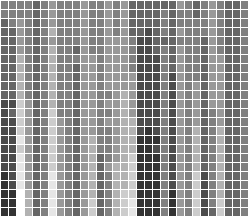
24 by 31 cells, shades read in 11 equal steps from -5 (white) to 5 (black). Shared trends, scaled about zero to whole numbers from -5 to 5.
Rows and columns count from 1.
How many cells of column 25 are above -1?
9
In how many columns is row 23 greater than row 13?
8
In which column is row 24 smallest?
3
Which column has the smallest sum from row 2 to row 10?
7
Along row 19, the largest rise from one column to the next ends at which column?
18
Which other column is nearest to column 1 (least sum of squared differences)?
2
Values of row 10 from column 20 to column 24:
2 0 2 -1 0
